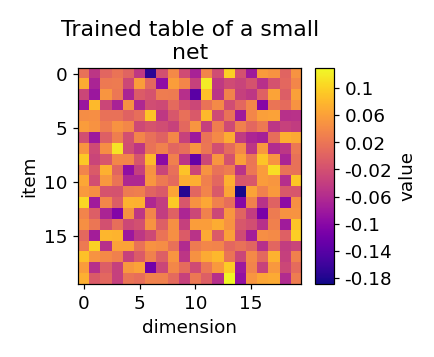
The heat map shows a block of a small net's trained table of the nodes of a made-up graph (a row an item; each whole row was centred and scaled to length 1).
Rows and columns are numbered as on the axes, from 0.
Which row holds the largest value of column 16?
8
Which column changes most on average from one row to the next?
10
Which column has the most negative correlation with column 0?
18
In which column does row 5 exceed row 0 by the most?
6
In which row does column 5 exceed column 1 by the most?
12
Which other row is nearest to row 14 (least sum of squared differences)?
17
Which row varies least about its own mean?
5
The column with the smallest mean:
14
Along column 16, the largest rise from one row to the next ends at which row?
4
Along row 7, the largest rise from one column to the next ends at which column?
16
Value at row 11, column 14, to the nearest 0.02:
-0.18
